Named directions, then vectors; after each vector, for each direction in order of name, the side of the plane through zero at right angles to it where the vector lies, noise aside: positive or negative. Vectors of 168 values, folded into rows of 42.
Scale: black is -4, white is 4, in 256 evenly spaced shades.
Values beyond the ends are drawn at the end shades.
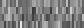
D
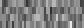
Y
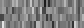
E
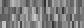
negative, positive, positive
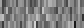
negative, negative, positive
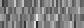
negative, negative, positive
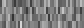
positive, negative, negative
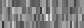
negative, negative, negative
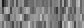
negative, negative, positive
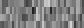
positive, negative, positive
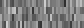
positive, negative, negative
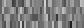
positive, negative, negative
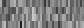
negative, positive, positive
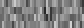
positive, positive, positive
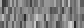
negative, negative, positive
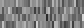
positive, positive, positive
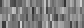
positive, negative, negative
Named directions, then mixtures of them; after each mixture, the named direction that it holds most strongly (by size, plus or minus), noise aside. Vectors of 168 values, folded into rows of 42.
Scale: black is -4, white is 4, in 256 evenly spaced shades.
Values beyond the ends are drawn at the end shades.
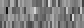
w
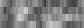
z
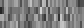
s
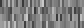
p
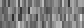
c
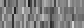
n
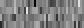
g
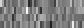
n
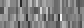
s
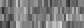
z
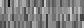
p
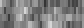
z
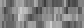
z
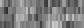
z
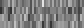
p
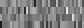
g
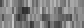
z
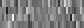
w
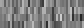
p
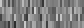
p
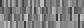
p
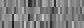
n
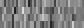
n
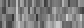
c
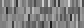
w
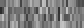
s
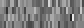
w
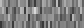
w
